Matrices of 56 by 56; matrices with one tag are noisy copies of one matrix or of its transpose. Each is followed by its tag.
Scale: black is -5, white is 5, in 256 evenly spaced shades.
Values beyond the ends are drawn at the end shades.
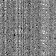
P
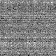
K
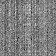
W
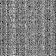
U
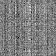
W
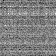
U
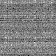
K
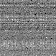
P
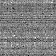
K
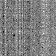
P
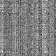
K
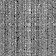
W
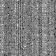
K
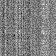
P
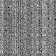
K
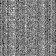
U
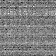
U
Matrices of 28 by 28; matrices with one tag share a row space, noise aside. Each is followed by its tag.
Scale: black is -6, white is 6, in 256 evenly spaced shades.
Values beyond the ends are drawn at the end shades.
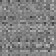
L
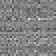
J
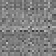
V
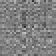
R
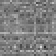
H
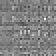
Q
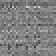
J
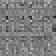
V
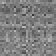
R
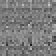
V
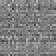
J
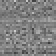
R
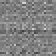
R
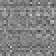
L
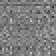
L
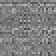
Q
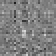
R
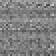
L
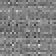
J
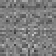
R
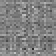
R
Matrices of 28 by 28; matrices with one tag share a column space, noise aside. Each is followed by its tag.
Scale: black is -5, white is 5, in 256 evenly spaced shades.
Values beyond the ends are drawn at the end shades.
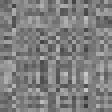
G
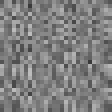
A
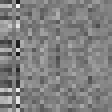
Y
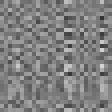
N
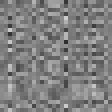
N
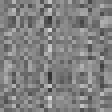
G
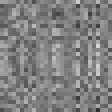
Y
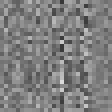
G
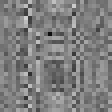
G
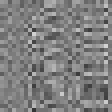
N
